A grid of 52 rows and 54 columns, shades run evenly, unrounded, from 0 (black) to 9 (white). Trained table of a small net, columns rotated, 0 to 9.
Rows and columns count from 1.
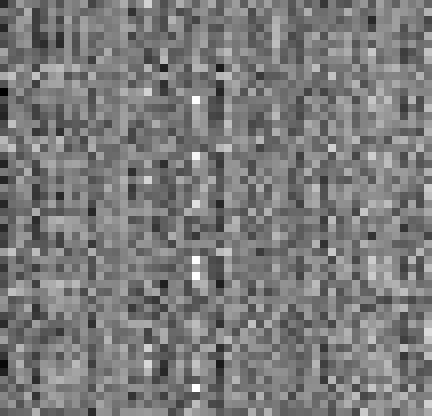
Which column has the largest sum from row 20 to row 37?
25
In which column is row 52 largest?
46
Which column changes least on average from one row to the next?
15
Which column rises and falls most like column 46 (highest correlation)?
24
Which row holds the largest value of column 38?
18
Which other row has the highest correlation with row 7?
43
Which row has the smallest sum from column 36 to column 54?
38
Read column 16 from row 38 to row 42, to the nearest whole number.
4 5 6 5 4
